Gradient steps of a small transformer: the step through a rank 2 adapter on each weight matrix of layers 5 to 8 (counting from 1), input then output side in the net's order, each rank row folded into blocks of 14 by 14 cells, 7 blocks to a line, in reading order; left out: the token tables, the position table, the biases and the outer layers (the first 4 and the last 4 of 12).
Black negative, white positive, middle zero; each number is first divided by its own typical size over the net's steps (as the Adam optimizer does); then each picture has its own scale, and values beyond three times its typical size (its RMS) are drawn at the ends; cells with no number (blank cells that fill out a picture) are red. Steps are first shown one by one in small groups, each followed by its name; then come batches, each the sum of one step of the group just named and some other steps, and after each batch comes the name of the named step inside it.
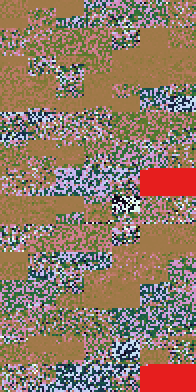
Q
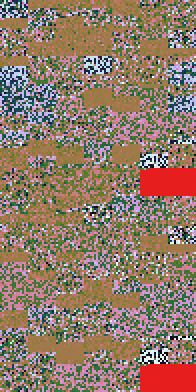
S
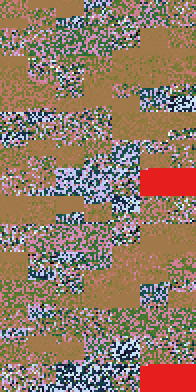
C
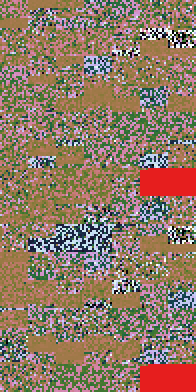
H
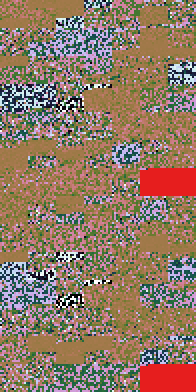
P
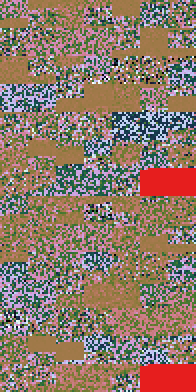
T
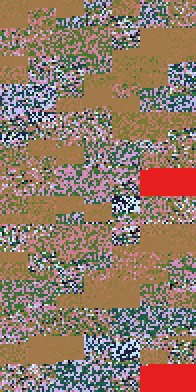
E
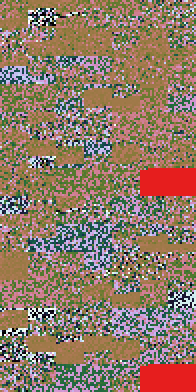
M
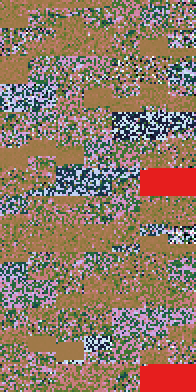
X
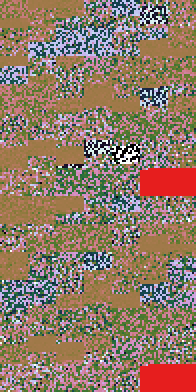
Q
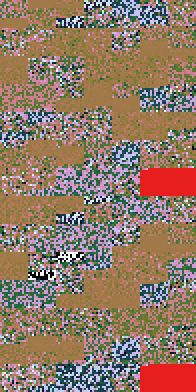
C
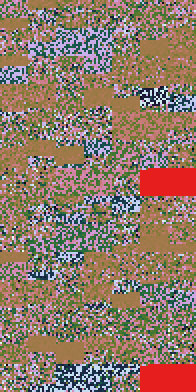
Q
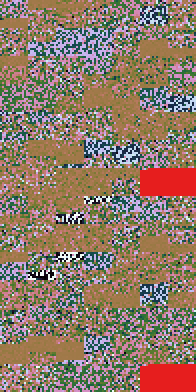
P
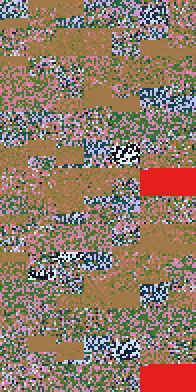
C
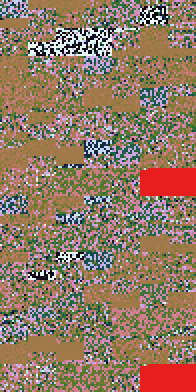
P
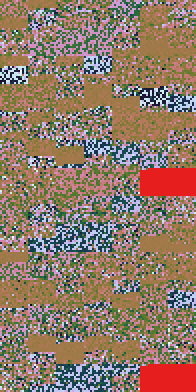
Q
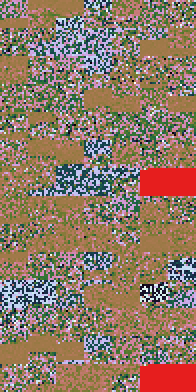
P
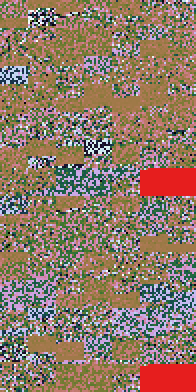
M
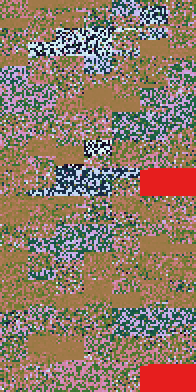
H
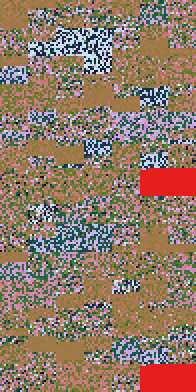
S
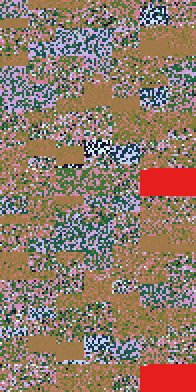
E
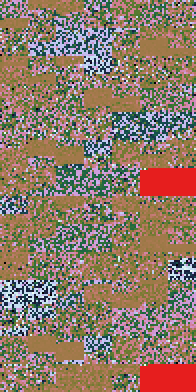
X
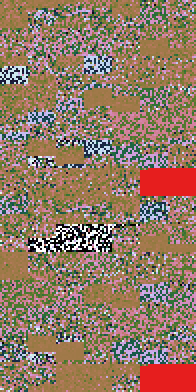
S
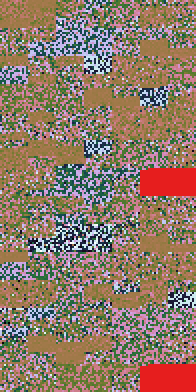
H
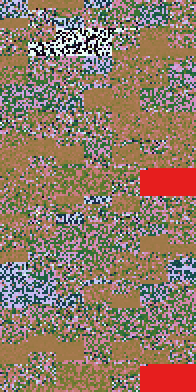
P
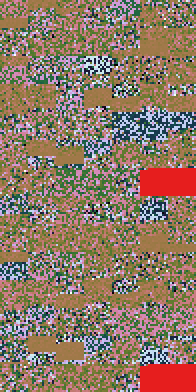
T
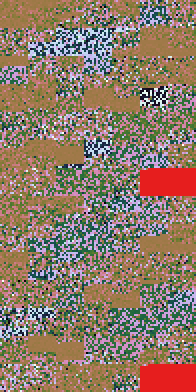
Q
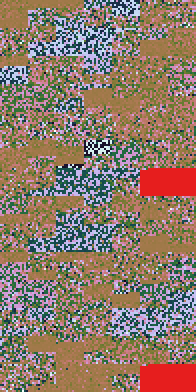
M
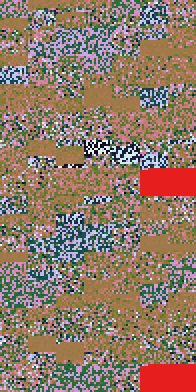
E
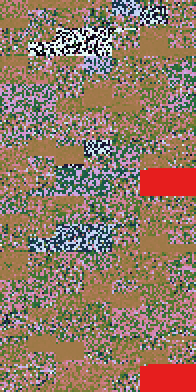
X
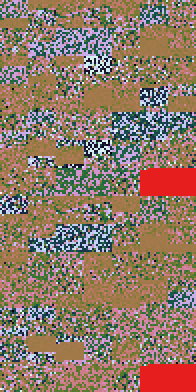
X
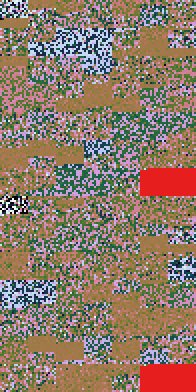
T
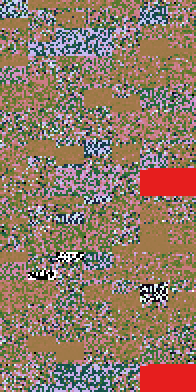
P
